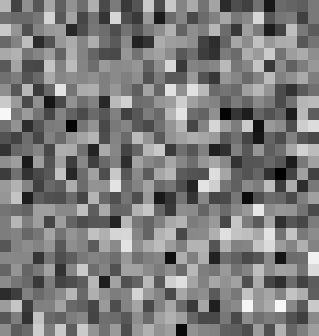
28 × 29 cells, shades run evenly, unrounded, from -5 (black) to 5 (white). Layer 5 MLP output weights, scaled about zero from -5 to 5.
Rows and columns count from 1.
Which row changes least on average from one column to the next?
7
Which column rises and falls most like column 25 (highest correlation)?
12
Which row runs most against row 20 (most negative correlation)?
10
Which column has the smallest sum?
3
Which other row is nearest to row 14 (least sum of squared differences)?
27
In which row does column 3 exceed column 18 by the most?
16
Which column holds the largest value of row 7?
25
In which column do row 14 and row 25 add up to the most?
13
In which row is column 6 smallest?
23
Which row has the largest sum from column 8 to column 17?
20
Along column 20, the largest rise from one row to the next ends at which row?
14
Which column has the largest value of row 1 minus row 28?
17
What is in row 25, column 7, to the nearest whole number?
2
